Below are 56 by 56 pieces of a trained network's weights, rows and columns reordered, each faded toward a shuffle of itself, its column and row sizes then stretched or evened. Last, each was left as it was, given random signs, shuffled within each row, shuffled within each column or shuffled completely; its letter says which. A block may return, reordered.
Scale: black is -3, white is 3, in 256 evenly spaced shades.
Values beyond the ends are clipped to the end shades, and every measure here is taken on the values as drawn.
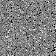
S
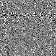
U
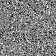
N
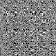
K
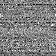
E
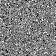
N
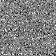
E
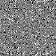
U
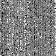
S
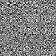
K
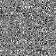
U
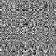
K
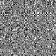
K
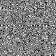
E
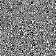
U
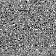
E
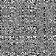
K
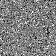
N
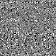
U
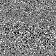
E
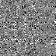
U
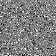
E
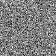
S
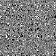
U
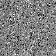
S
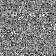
E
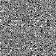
U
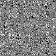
U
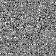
E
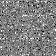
E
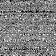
E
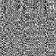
K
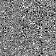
U
